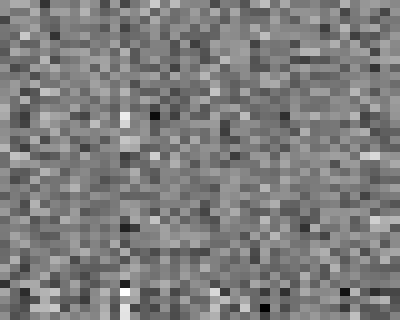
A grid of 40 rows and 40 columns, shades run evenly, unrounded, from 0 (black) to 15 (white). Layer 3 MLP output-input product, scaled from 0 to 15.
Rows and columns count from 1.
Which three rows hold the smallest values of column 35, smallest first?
37, 39, 2
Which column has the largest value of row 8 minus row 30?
5
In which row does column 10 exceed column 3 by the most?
16
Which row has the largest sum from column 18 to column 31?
10
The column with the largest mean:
13
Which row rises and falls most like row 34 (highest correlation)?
19
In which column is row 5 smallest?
6
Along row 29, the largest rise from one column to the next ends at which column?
32
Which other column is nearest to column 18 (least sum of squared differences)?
29
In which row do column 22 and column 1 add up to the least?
36
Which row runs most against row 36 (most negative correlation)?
15
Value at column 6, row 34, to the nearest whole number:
9
